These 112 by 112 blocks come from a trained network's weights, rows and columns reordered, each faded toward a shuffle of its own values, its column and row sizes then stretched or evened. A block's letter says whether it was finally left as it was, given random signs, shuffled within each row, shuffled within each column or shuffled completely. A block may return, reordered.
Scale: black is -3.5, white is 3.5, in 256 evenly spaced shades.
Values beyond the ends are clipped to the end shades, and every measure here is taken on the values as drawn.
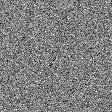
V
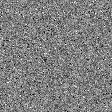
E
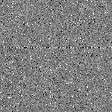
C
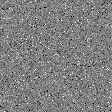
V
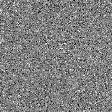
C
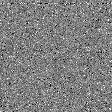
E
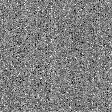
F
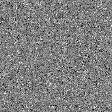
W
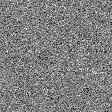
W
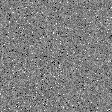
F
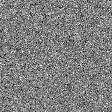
E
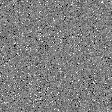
C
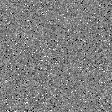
C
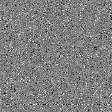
C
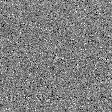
E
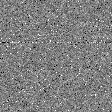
E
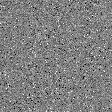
F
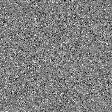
W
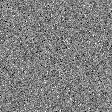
V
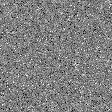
V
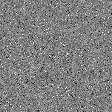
V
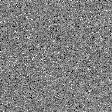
W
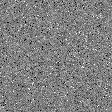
V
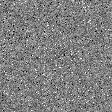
F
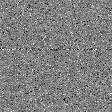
E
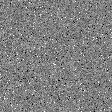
V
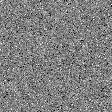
V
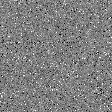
E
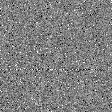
W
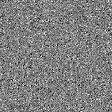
C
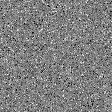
V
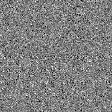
C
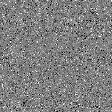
C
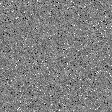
V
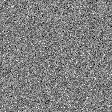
E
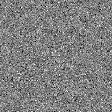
C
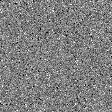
W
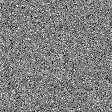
V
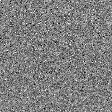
W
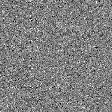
C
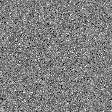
W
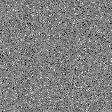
F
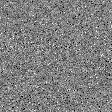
E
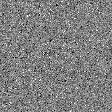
W
